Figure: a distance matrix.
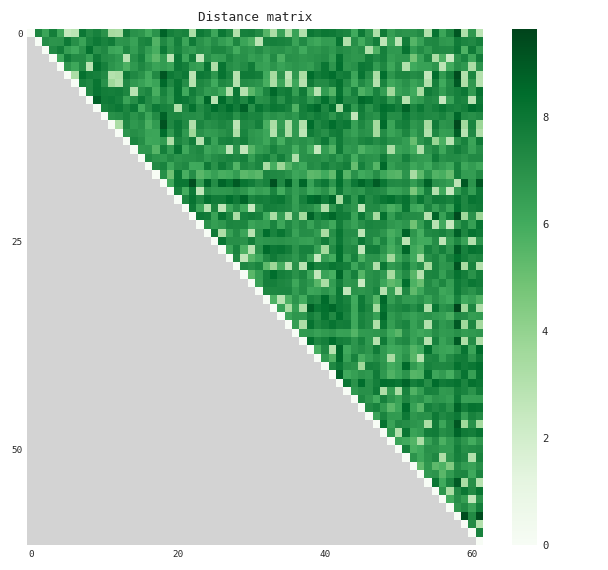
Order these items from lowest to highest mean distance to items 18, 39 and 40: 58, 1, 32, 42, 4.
58, 1, 4, 32, 42
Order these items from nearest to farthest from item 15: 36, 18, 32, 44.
36, 44, 18, 32
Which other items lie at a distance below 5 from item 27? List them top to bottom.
7, 14, 29, 39, 49, 53
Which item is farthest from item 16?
48
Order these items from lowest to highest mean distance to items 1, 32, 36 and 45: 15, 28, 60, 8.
15, 28, 60, 8
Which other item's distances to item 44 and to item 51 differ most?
10
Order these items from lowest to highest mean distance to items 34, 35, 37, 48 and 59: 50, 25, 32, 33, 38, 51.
33, 32, 50, 25, 51, 38
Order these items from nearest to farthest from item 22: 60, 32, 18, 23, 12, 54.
54, 12, 32, 60, 23, 18
